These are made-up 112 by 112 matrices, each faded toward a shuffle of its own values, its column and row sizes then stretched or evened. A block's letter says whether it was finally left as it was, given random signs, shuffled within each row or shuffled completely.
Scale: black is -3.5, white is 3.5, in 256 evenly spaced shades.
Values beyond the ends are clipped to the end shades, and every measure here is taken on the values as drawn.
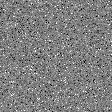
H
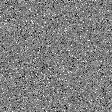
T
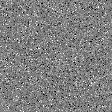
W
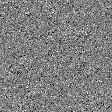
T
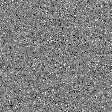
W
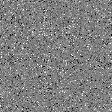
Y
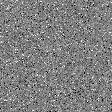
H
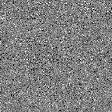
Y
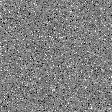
H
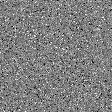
H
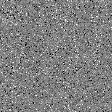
W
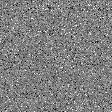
T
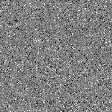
Y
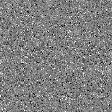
Y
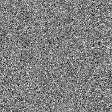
Y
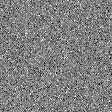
T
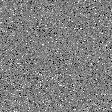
T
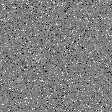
T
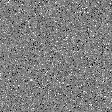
H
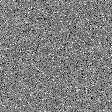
H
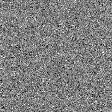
Y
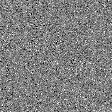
W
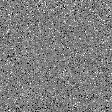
W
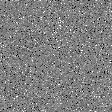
T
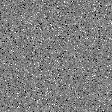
W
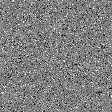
T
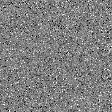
W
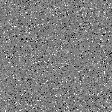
Y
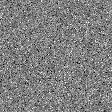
H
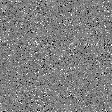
Y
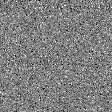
T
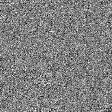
W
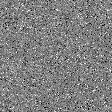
T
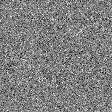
T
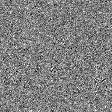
W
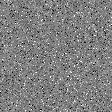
H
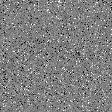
W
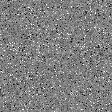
W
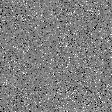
W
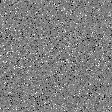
T
